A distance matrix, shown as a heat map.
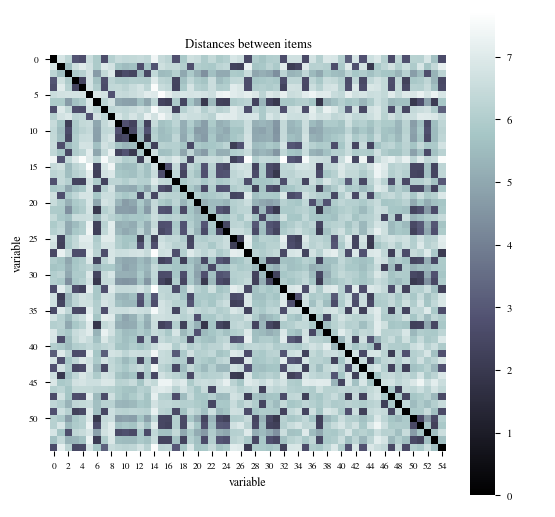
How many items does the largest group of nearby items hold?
14
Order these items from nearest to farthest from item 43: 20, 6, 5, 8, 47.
47, 6, 20, 8, 5
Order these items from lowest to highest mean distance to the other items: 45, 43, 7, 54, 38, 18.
18, 43, 54, 7, 38, 45
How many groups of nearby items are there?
8
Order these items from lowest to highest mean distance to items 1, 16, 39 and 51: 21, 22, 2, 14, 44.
21, 44, 14, 2, 22
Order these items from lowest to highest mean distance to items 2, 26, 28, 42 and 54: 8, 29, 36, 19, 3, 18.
19, 18, 3, 29, 36, 8
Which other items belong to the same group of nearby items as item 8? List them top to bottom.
5
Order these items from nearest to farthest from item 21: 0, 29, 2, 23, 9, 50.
50, 23, 2, 9, 29, 0
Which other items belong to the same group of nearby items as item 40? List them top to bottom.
45
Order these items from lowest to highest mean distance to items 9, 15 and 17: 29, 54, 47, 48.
47, 54, 29, 48
